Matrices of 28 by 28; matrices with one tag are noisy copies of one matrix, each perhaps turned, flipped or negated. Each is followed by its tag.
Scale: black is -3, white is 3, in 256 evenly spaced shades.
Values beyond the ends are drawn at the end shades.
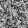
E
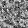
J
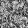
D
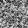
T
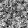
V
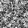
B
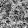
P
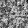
V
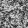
P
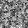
E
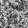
P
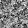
B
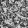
J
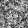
P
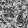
P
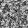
J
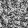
J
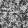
V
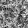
P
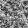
B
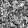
D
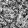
P
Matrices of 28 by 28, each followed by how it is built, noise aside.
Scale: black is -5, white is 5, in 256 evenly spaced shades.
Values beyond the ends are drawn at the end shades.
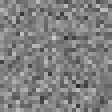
noise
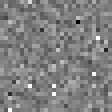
sparse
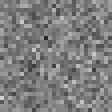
noise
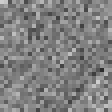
Hankel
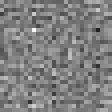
low rank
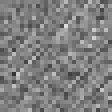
Hankel
